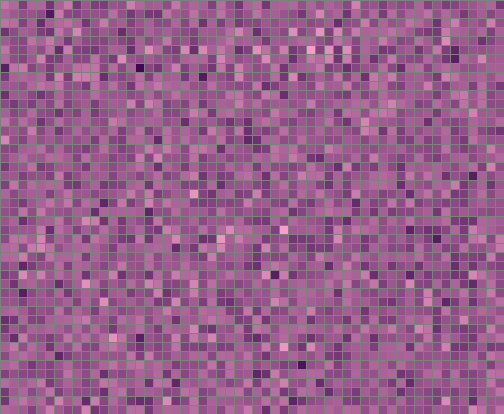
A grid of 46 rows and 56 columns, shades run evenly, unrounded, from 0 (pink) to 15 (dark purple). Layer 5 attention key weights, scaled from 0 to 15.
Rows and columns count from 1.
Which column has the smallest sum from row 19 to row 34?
5
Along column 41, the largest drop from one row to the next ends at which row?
31
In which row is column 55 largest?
21
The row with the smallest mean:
46
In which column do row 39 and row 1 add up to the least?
32
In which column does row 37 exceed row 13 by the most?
53
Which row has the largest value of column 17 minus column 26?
26
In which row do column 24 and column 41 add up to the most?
27
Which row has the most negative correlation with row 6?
9
